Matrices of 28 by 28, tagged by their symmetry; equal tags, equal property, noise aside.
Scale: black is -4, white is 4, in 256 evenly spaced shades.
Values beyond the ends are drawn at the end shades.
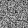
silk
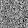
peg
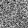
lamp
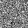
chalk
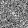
lamp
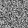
chalk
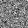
silk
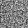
chalk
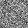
silk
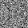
peg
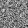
chalk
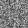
chalk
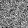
lamp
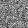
chalk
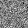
chalk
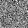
silk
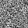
lamp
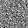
lamp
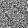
lamp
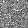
lamp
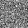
peg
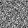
silk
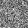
silk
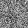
silk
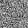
lamp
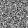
chalk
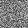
chalk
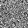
chalk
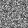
lamp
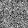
lamp
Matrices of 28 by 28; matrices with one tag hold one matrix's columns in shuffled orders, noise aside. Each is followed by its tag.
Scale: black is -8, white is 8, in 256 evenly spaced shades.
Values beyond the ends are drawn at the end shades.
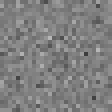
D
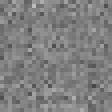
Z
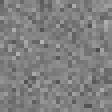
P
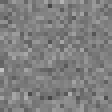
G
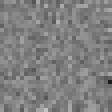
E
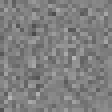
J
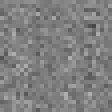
J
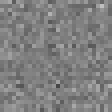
Z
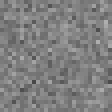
P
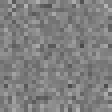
Z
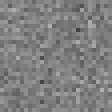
P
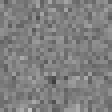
E
